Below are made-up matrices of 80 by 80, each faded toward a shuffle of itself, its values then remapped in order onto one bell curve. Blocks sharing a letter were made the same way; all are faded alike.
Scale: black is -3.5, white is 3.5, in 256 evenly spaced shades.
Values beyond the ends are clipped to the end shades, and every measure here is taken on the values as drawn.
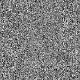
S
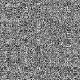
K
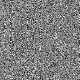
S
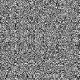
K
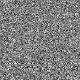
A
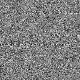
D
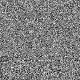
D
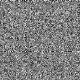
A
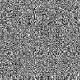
K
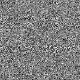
A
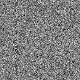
S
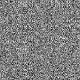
K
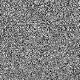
A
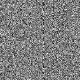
S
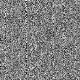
S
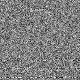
D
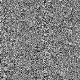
S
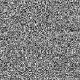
K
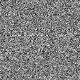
D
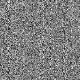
S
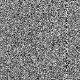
S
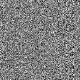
S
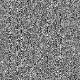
S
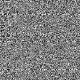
A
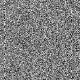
S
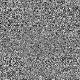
A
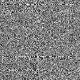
A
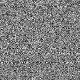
D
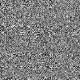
A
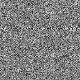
A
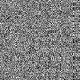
K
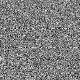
D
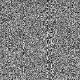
S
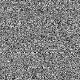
D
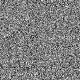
D
